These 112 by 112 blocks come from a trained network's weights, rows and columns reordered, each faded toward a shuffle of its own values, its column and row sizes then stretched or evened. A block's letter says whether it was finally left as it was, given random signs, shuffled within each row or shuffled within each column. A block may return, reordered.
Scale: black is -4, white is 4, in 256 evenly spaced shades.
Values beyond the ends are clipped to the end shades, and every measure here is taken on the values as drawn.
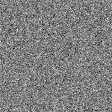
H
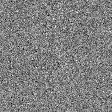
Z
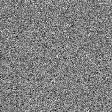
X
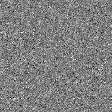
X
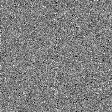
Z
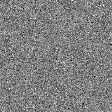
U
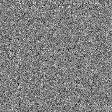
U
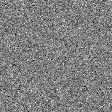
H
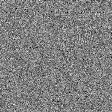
H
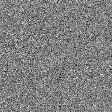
U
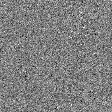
Z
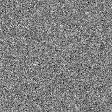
H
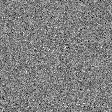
H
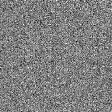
X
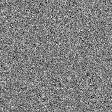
H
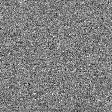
H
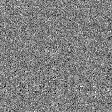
X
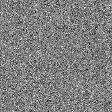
Z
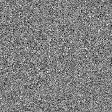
U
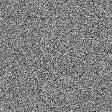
U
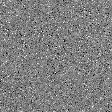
Z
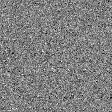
H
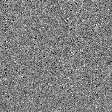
U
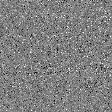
U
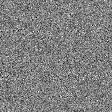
H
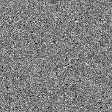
U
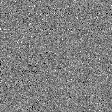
U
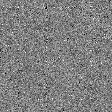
U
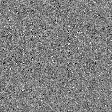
U
